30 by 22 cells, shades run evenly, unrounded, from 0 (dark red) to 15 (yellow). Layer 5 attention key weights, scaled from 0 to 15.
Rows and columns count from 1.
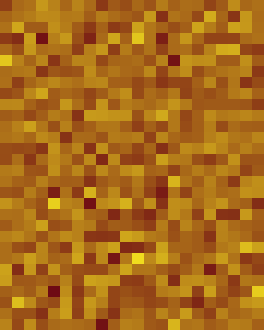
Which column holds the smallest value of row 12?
12
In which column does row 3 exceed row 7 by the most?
17
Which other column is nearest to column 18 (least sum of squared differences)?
9
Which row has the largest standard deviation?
4
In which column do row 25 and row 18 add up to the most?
3
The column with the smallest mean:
13
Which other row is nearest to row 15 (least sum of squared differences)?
1
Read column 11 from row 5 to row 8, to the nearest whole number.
8 7 7 6
